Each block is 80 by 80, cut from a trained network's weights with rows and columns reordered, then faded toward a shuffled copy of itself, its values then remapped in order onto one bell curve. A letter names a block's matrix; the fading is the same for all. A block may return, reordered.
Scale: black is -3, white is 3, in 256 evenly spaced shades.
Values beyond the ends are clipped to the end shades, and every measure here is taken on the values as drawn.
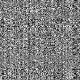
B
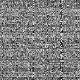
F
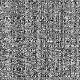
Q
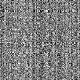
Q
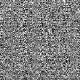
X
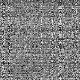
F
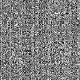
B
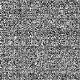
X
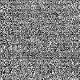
X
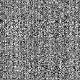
B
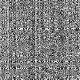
Q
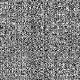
B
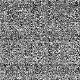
X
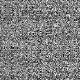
X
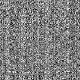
B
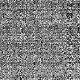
F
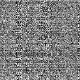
F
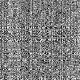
Q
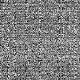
F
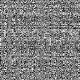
F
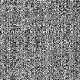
B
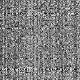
Q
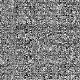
X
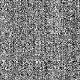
B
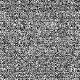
X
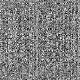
B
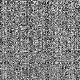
B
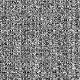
Q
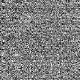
X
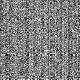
Q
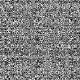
X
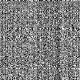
Q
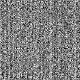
Q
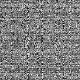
F
